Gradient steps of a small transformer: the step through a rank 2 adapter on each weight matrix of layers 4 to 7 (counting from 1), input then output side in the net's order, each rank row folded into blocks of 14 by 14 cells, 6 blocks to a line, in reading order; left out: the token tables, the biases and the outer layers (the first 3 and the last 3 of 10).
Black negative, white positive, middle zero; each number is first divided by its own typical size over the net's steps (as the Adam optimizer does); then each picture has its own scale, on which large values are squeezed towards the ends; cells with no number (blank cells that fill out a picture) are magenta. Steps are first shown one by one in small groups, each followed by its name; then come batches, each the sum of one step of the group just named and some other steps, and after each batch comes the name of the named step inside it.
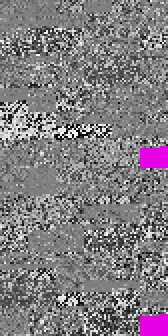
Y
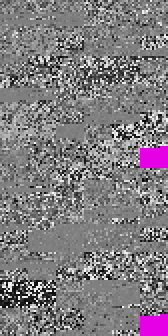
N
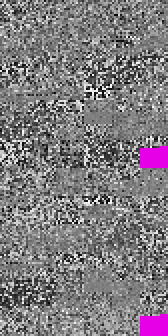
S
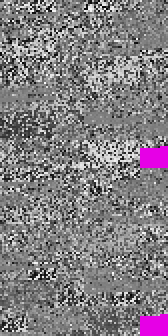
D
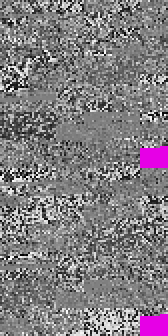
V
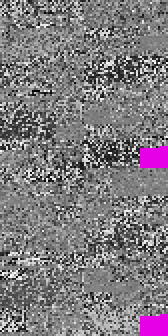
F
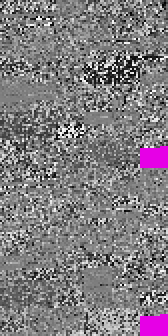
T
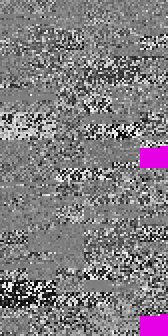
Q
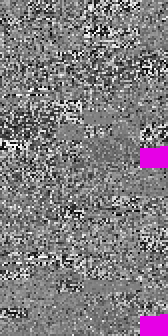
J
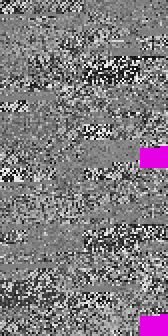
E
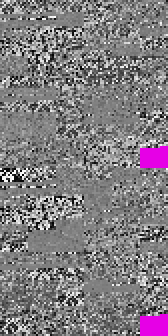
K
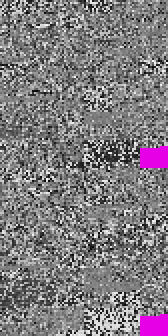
F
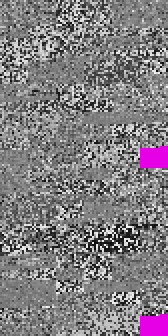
F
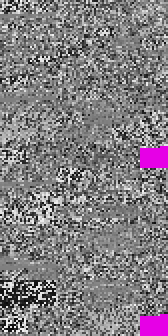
N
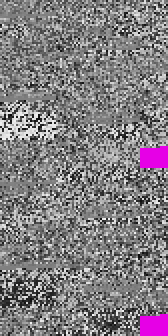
Y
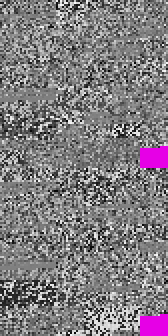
E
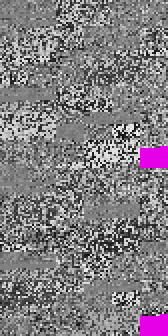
N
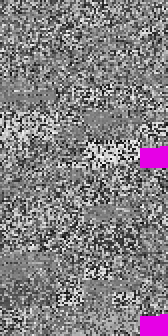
S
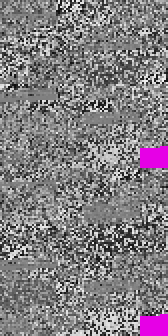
V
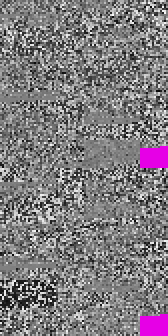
E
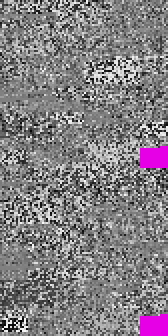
D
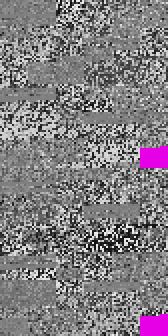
Y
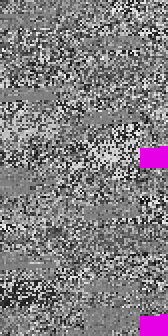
N
